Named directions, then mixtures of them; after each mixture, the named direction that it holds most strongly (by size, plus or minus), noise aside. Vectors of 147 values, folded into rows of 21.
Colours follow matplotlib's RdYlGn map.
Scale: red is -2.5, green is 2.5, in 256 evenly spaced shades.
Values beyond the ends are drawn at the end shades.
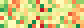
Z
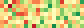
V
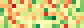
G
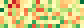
Z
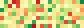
Z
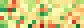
Z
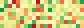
Z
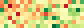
G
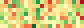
V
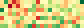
Z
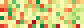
Z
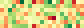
G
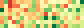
G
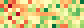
V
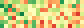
V
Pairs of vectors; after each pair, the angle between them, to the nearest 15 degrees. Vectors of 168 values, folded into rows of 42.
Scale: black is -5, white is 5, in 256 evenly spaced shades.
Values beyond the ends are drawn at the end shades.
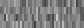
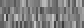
150 degrees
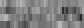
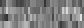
150 degrees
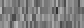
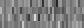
90 degrees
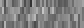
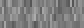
45 degrees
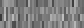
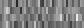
75 degrees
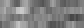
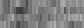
150 degrees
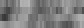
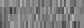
75 degrees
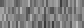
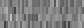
90 degrees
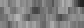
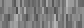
75 degrees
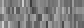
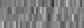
75 degrees
